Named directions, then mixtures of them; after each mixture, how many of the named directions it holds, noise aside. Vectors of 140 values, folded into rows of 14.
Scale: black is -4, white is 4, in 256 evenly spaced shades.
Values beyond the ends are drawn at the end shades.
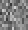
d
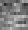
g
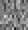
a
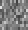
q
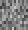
three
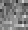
two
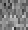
four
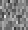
three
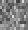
four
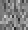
one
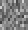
two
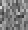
three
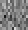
two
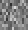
one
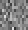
two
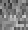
four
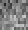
four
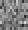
three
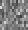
one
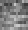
one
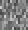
three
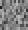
one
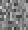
four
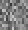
one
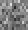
three
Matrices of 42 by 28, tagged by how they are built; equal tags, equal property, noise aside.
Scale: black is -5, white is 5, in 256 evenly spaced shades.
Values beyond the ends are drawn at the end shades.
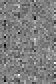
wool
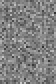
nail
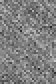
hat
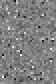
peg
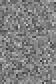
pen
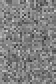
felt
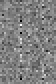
wool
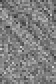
hat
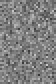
pen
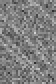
hat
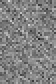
hat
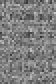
felt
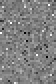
peg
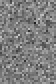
pen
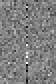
wool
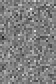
nail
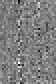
wool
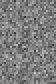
nail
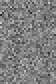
pen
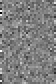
wool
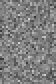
nail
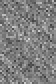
hat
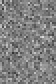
felt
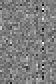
wool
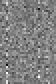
wool
